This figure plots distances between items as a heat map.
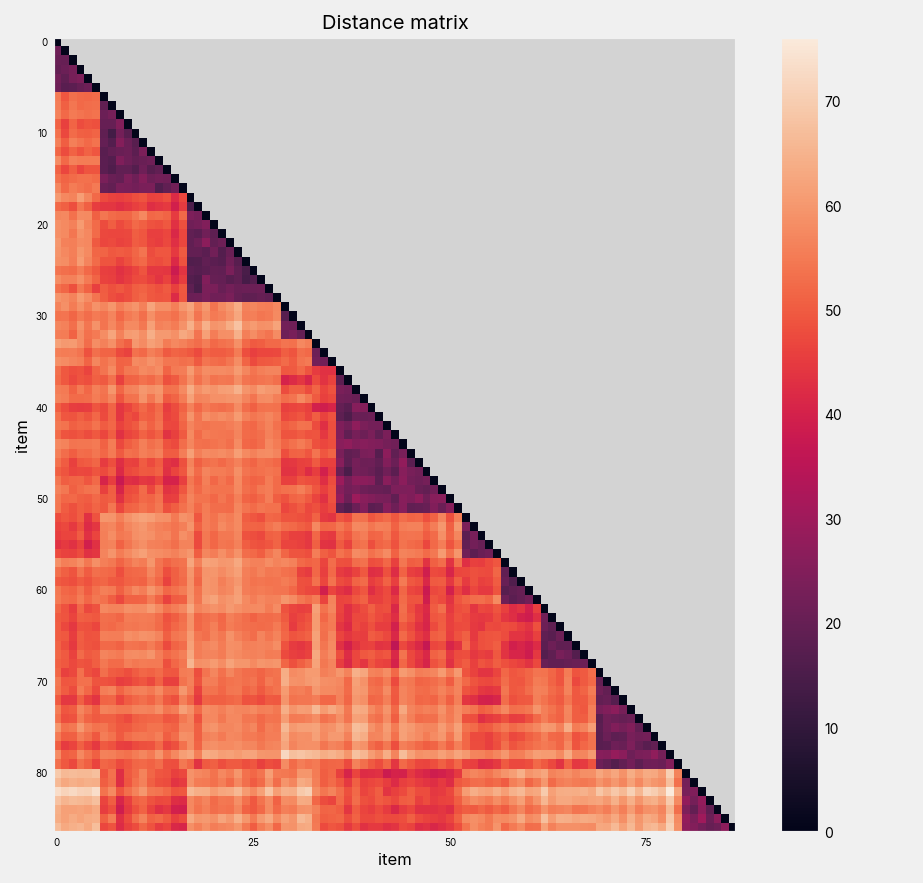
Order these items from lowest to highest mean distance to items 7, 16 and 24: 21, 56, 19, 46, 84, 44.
21, 19, 84, 46, 44, 56
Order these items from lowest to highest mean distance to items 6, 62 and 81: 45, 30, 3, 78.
45, 30, 3, 78
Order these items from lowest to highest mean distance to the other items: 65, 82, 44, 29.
44, 65, 29, 82
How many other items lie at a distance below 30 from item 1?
5
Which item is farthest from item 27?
82
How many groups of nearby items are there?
11
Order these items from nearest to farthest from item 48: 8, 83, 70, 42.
42, 8, 83, 70
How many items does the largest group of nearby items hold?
16
